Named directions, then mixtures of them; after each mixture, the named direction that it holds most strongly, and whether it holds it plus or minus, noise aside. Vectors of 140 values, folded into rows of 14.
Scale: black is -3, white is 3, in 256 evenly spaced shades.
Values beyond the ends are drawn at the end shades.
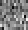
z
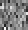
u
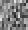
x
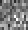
z, plus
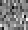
z, plus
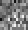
x, minus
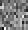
u, plus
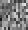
x, minus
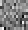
z, minus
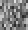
x, plus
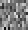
u, minus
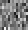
u, plus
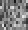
x, minus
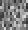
x, minus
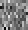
u, minus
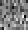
z, plus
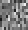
x, minus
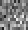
z, plus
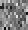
u, minus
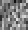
x, minus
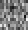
z, plus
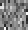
u, plus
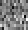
z, plus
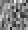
x, plus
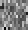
u, minus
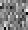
u, minus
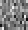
z, minus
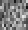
x, minus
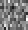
u, minus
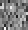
u, plus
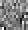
z, minus
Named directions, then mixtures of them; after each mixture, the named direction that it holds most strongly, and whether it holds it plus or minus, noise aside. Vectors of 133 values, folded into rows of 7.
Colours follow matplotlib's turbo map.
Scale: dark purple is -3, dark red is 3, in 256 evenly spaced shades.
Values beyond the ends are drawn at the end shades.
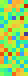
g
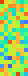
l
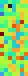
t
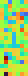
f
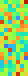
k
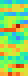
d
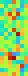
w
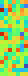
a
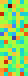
t, minus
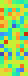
g, minus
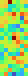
g, minus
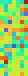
f, plus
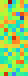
f, minus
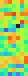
d, minus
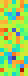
w, minus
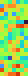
l, plus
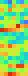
d, plus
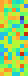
g, minus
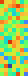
l, plus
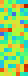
a, minus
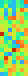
t, plus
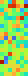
g, plus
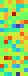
l, minus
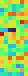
d, minus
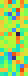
w, minus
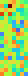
t, minus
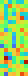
f, plus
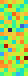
k, minus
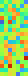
k, minus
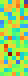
g, plus
